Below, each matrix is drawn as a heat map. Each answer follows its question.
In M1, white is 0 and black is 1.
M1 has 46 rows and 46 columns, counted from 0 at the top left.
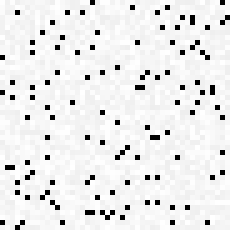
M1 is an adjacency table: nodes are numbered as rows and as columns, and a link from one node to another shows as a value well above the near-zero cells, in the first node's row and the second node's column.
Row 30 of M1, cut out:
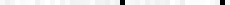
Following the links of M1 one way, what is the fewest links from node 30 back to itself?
6
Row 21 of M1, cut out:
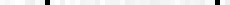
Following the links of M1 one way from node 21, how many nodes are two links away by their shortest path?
4
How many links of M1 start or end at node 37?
1
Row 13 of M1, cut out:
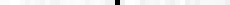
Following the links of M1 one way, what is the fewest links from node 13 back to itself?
6
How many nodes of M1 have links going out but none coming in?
1
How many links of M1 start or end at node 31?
9
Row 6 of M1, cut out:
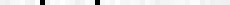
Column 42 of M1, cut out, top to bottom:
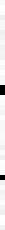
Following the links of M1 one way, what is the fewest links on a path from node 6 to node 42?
4
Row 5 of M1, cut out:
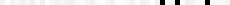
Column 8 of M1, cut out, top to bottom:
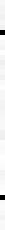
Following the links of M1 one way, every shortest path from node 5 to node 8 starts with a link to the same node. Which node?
node 41
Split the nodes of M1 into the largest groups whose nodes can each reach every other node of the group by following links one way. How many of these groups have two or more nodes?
3
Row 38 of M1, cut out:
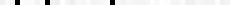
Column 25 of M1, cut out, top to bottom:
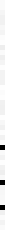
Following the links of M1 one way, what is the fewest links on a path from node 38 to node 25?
3
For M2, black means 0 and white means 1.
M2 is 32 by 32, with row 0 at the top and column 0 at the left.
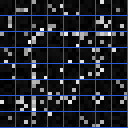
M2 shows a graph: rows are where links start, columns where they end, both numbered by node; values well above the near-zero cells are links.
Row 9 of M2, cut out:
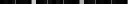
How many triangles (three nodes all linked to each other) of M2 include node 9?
1
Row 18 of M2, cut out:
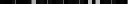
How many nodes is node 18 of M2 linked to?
3
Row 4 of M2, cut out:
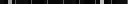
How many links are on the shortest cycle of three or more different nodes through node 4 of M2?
4
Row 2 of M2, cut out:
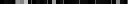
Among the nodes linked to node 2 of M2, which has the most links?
node 6
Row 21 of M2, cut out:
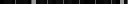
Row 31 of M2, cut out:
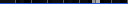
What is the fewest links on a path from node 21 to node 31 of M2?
3
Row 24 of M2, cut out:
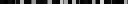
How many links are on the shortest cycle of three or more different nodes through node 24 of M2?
3
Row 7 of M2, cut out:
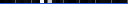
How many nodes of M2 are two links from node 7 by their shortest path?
8
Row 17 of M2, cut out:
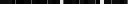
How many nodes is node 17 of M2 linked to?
2
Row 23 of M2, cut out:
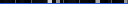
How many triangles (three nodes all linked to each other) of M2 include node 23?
2
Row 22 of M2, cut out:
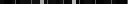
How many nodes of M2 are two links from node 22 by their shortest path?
4
